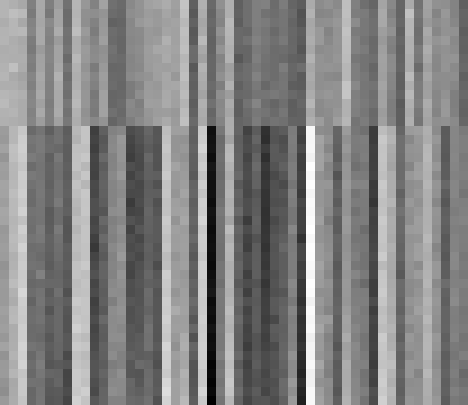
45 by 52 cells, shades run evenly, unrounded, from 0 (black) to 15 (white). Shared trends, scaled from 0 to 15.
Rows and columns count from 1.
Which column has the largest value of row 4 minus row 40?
24
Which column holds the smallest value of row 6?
34
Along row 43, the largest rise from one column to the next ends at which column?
35
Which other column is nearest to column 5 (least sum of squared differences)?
7
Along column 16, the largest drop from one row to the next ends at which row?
15
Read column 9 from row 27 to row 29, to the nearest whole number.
11 11 11
